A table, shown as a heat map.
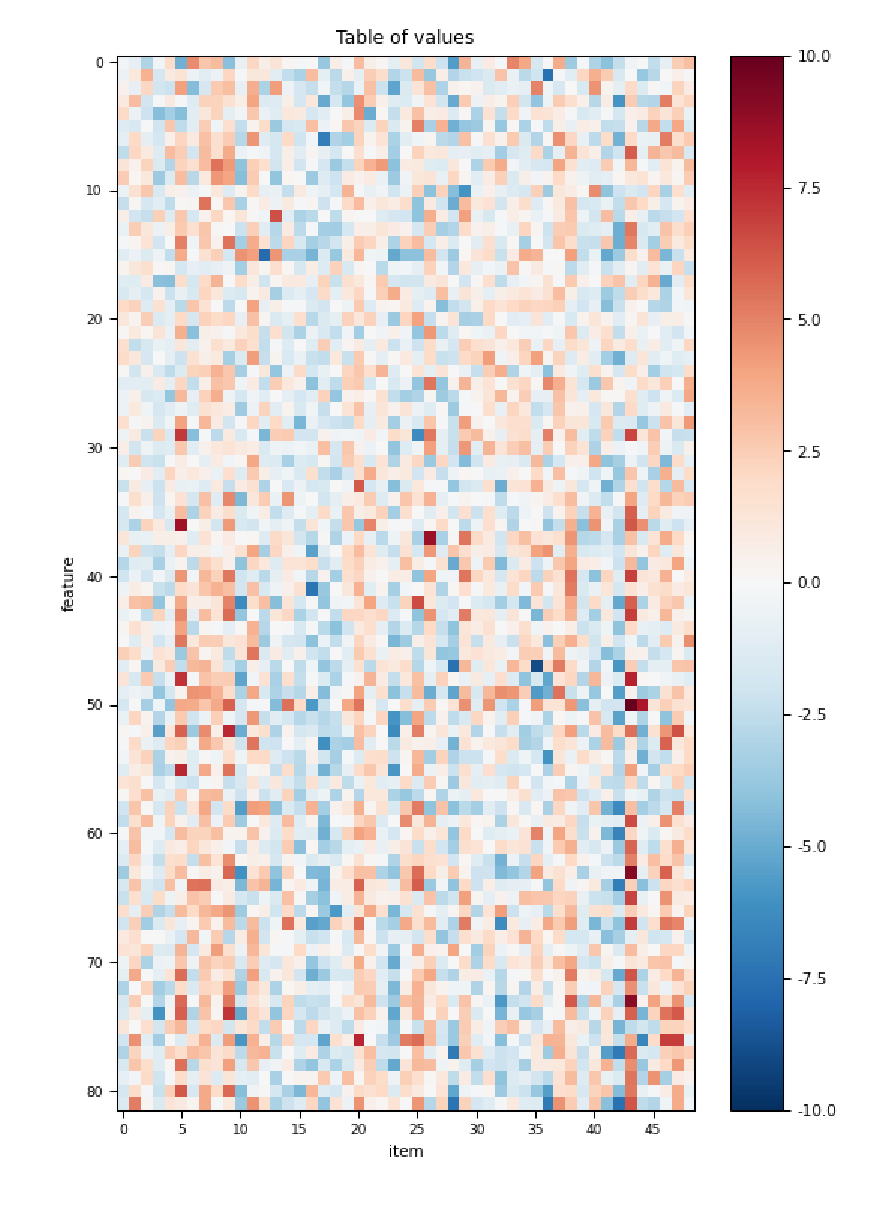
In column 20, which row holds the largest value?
76
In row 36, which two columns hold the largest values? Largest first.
5, 43
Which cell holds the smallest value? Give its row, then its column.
47, 35
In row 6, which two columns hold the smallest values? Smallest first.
17, 42
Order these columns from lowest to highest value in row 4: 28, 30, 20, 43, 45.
30, 28, 43, 45, 20
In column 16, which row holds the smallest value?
41
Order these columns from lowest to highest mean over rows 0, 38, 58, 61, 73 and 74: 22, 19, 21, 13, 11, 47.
13, 22, 19, 21, 11, 47
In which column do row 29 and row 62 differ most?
25
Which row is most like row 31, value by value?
10
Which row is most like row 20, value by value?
69
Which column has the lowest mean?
42
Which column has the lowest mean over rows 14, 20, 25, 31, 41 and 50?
16
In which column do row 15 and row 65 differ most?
46
